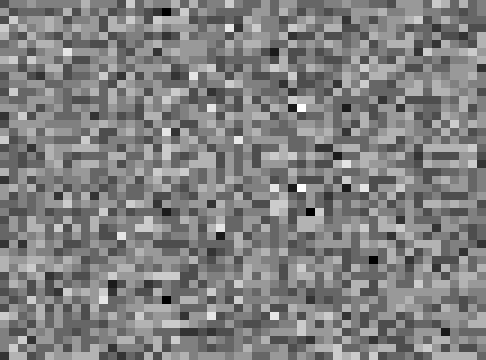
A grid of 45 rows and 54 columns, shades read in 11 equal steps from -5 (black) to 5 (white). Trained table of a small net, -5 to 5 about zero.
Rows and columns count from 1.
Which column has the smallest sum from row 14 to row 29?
47
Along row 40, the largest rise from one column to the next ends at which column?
31
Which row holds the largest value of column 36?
27
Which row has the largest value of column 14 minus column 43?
30
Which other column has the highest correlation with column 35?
19
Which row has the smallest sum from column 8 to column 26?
42
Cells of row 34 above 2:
2
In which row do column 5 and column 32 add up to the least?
10
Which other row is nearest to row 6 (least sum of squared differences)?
15
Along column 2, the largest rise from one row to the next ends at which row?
3
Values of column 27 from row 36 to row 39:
3 -1 3 -2
